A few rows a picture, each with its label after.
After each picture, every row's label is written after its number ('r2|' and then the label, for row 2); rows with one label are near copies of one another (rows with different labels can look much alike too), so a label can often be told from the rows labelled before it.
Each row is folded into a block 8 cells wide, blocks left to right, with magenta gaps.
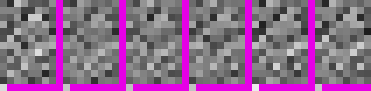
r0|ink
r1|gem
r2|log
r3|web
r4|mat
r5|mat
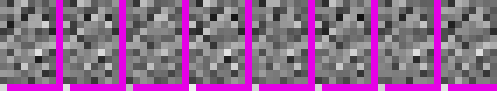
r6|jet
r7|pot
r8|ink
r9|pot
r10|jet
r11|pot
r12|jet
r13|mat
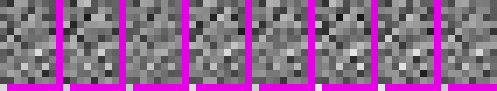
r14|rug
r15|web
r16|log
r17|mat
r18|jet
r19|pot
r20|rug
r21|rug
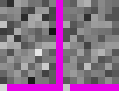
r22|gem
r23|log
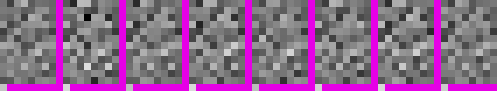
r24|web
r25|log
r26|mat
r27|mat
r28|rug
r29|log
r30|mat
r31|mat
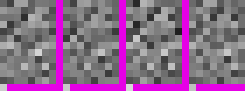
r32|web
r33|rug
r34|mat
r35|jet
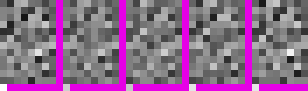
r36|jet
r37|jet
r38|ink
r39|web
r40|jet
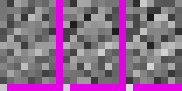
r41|ink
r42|mat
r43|ink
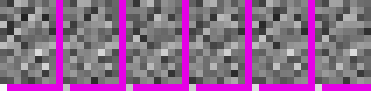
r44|pot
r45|jet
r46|rug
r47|web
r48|pot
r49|rug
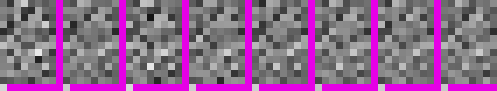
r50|jet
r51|mat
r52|log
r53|rug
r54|mat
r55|ink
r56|mat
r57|ink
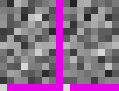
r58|ink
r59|jet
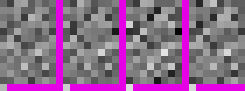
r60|web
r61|mat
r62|gem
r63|web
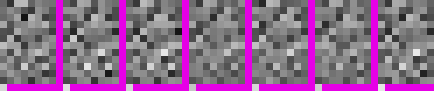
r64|log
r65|rug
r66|rug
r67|mat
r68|mat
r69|web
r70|rug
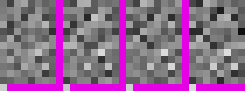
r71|jet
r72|web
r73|pot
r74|gem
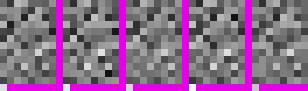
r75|mat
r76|rug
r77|pot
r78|pot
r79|web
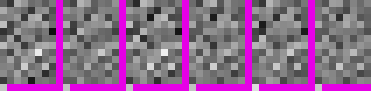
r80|gem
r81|pot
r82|gem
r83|log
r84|mat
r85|log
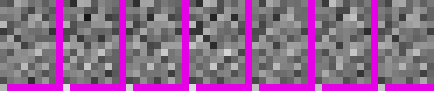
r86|gem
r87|log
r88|web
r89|pot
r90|ink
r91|ink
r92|web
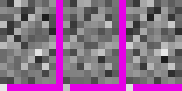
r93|pot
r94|jet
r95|jet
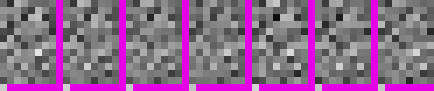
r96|mat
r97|log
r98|log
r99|jet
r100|web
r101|web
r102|gem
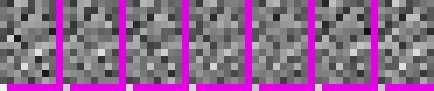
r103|rug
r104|jet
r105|web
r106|log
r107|log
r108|mat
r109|ink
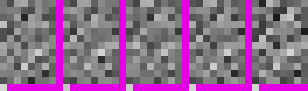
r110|log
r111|rug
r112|web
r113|rug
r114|ink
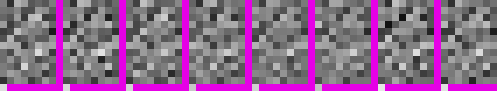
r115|ink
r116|jet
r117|ink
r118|log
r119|mat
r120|gem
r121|mat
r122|gem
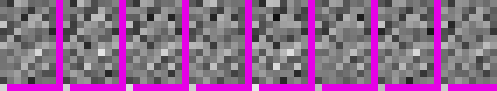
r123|gem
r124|ink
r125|pot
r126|log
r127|log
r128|pot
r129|gem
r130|mat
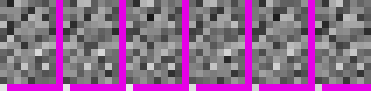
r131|mat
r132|web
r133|log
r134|jet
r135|ink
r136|web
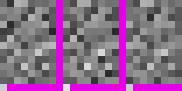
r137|mat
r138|rug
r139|log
